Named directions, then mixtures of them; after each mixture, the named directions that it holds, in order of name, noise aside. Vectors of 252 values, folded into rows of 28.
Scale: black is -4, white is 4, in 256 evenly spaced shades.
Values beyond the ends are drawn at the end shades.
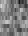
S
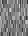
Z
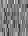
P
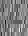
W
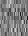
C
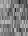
C, S.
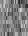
P, S, W.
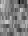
S.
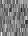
S, W, Z.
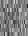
P, W.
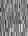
W, Z.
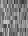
P, S.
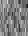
C, P, S.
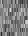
S, W, Z.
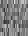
P, S.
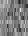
C, P, S.
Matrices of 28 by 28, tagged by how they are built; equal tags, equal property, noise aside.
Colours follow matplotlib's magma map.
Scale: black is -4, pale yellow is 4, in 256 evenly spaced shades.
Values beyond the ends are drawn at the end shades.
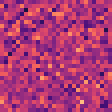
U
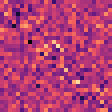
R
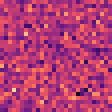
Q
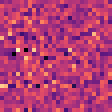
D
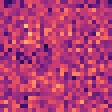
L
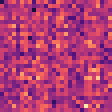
L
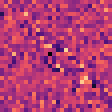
R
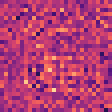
L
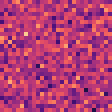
Q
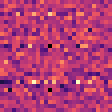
D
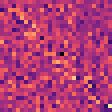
R
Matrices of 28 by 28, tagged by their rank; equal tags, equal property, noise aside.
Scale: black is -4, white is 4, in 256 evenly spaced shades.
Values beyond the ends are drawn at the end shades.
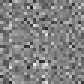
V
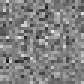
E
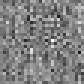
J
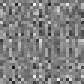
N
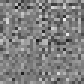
V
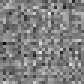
E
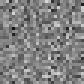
E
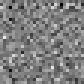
V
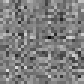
V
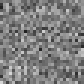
E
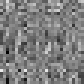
N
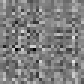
N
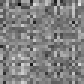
N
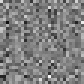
N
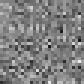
V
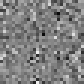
J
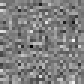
V
